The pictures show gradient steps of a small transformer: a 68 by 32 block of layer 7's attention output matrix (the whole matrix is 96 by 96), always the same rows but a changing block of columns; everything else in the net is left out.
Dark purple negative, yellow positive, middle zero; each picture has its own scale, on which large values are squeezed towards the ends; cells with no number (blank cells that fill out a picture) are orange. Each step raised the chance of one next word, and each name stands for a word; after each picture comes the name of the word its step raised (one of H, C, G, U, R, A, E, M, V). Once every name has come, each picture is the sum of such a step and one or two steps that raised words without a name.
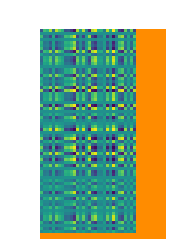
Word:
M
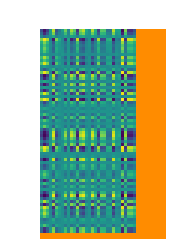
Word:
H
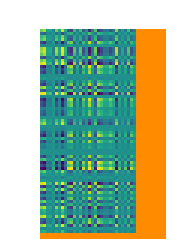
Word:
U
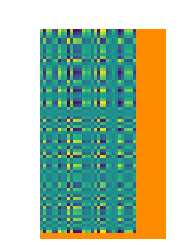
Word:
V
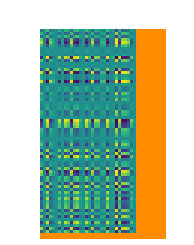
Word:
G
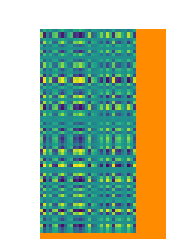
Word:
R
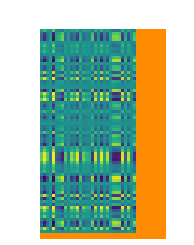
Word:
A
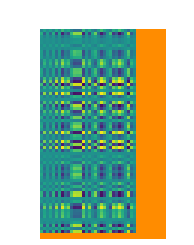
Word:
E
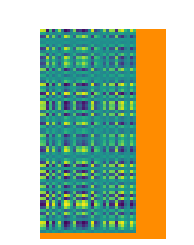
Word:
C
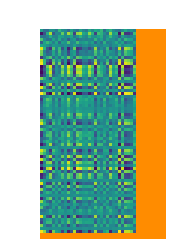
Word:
U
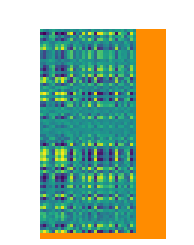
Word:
A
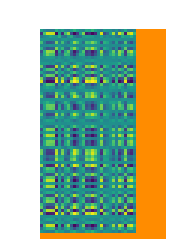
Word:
R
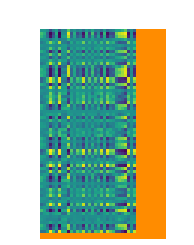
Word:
R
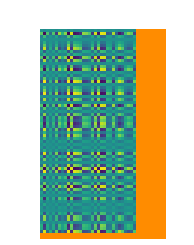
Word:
G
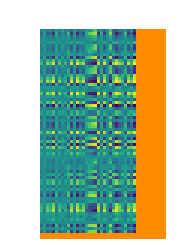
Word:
E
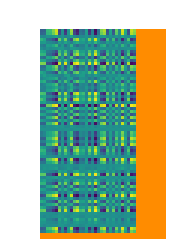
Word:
H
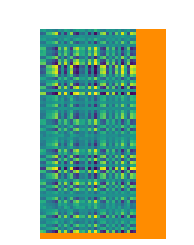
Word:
U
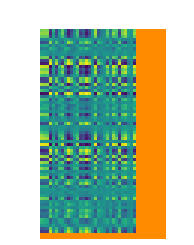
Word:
U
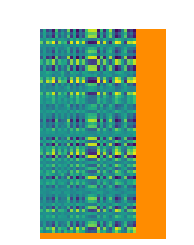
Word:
G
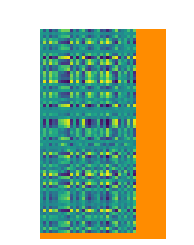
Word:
G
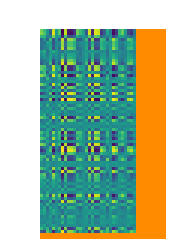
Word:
H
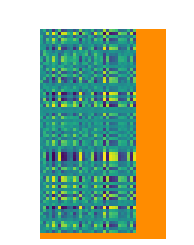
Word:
A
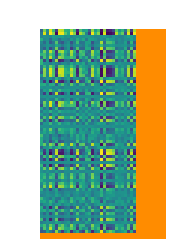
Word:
V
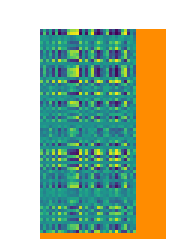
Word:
V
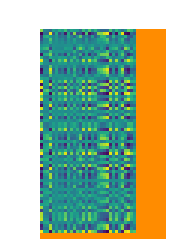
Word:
M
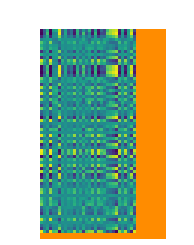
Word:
V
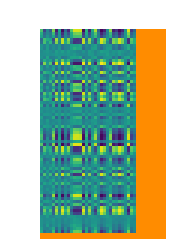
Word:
H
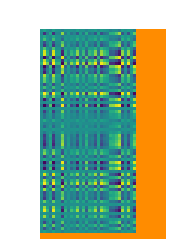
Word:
U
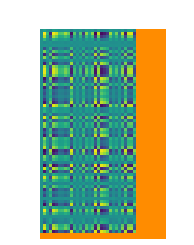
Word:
R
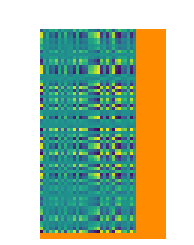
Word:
M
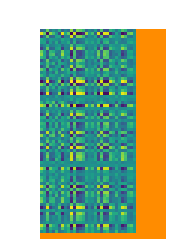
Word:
E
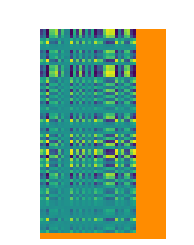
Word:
V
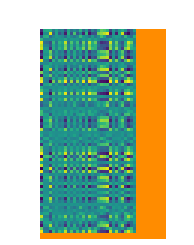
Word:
G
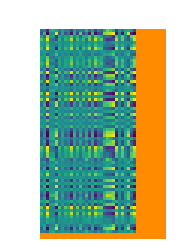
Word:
H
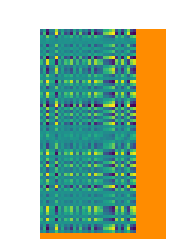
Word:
V
